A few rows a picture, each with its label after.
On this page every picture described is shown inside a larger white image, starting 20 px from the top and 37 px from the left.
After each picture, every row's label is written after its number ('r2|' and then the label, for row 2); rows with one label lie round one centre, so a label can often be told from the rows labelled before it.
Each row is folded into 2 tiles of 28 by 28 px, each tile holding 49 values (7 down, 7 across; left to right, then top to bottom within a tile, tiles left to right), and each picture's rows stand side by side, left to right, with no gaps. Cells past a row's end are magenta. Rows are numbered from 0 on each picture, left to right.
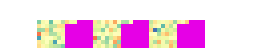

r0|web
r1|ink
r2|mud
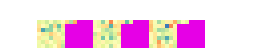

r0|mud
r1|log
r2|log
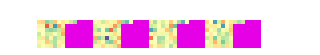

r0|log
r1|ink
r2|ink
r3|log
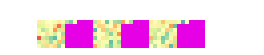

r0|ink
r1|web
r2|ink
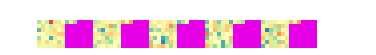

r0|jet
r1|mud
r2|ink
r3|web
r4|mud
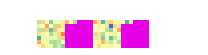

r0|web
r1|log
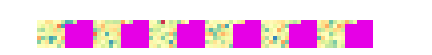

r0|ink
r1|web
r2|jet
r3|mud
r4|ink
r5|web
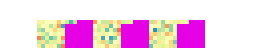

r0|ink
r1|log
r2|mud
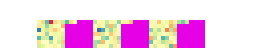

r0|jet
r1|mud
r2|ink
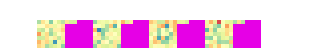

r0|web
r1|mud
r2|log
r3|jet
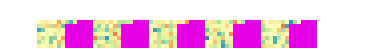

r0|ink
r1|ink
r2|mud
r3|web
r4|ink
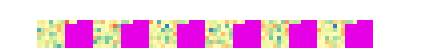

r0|web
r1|ink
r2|log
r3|mud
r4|log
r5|log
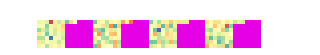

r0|jet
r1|mud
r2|mud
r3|ink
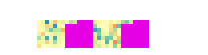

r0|log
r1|ink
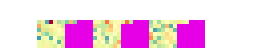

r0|jet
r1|jet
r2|mud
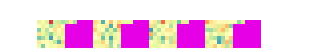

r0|jet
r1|log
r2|jet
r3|ink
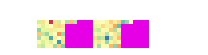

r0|jet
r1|ink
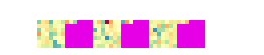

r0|web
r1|jet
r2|mud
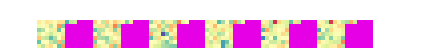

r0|ink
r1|ink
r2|web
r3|web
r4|jet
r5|jet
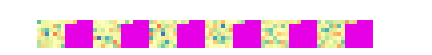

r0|mud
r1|ink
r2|web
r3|log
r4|mud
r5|mud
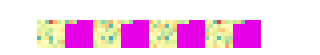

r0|jet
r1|log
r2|log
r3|jet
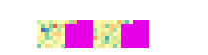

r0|mud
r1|ink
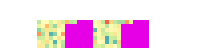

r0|web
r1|jet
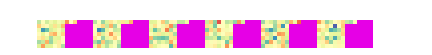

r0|mud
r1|mud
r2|ink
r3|jet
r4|mud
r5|log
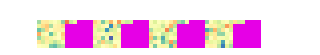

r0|web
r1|log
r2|ink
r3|web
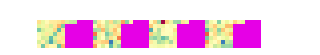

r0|ink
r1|web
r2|jet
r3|web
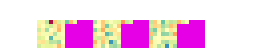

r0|jet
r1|web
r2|web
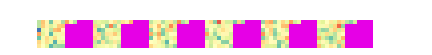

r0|web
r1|mud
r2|web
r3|jet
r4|web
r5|ink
